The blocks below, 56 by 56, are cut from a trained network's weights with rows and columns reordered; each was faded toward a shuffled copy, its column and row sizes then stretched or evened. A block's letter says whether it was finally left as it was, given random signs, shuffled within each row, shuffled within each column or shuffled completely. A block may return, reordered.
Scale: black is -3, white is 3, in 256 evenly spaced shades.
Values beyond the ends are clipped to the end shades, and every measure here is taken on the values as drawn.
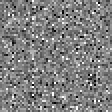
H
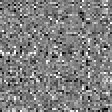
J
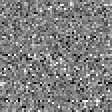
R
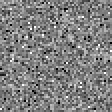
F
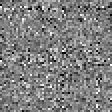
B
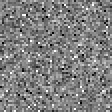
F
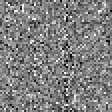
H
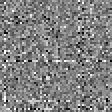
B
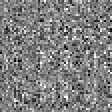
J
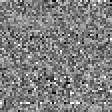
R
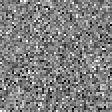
F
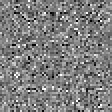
B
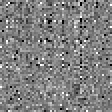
J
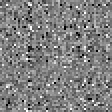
J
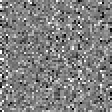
H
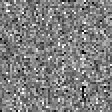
H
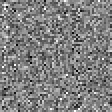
H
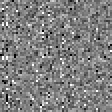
H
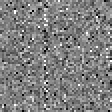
H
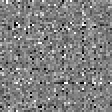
B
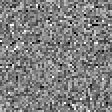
B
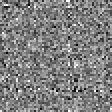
B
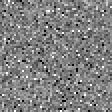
F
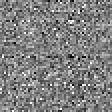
B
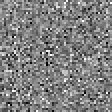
B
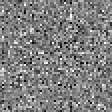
B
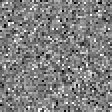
F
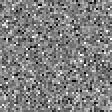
F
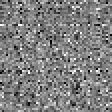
J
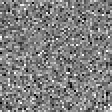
F
